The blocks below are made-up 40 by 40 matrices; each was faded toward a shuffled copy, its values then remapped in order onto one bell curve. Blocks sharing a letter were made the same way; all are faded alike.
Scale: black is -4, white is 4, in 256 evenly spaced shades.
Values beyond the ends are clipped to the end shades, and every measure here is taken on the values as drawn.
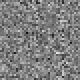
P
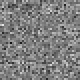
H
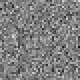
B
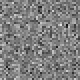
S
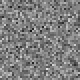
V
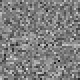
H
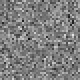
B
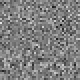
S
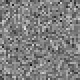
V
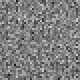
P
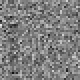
B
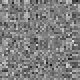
S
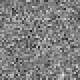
H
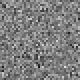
B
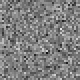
V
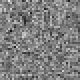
B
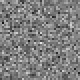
B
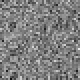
B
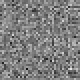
S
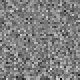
H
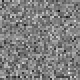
H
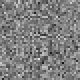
S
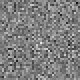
S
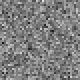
V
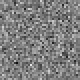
V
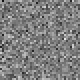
B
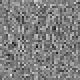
S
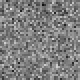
B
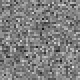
B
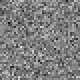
V
